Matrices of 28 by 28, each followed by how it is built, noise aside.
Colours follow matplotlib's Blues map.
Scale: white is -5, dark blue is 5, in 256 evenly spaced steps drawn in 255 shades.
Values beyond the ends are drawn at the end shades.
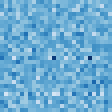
uneven rows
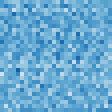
repeating columns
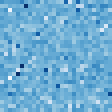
sparse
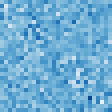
banded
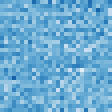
blocks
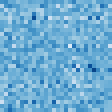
uneven rows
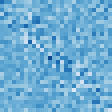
banded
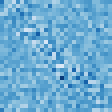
banded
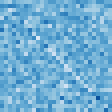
diagonal
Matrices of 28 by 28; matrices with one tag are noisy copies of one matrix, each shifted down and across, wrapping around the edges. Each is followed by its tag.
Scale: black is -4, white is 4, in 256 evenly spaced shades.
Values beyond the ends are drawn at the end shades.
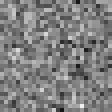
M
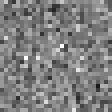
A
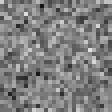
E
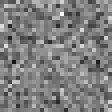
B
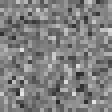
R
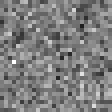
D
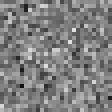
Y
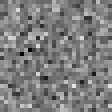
R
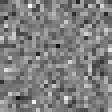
D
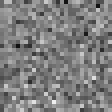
B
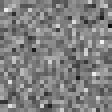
D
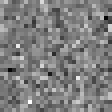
R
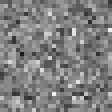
M
